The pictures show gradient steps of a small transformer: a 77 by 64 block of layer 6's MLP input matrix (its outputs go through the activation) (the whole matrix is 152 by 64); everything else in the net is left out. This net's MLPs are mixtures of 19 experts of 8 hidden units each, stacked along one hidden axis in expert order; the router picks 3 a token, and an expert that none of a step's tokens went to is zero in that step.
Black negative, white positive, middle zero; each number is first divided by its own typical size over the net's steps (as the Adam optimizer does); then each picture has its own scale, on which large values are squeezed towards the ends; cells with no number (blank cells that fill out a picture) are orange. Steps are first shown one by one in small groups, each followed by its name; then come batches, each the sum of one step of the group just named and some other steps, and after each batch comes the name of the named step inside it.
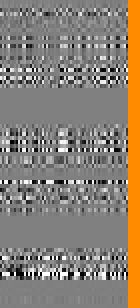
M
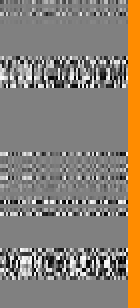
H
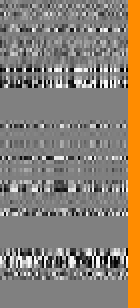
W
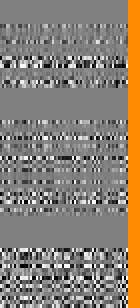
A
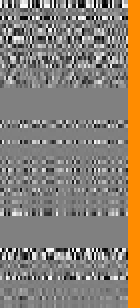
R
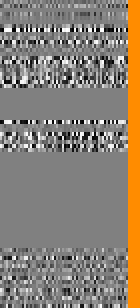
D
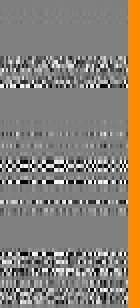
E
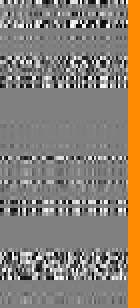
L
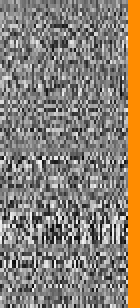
H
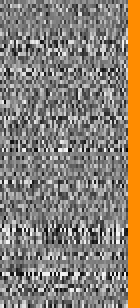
M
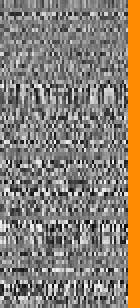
E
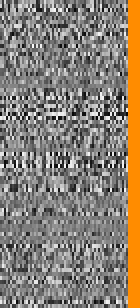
R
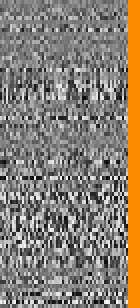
W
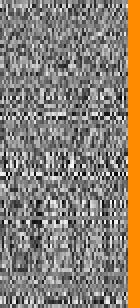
R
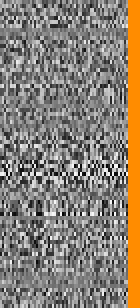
E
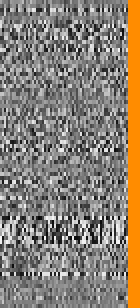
M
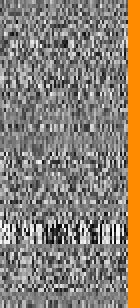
H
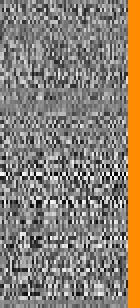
H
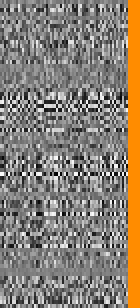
D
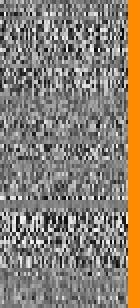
W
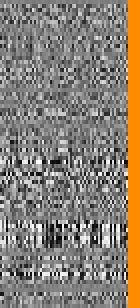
M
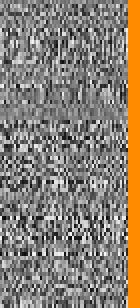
E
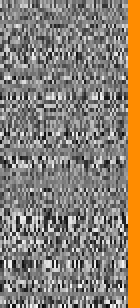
R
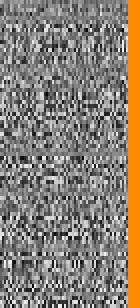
E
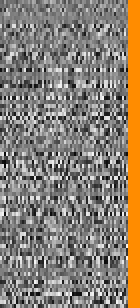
W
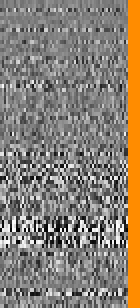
E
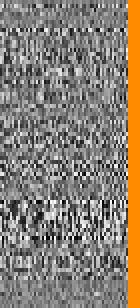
W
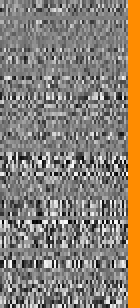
L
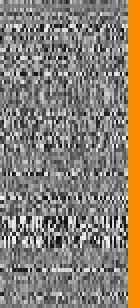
L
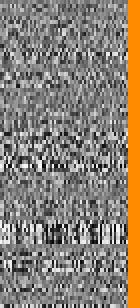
E
